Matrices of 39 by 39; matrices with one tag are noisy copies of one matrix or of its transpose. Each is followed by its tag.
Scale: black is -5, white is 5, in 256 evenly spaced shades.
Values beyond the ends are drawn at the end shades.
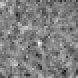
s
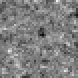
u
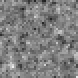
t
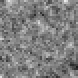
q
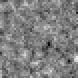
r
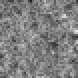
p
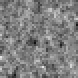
u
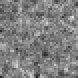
p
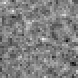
s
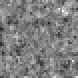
t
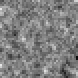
q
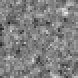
t
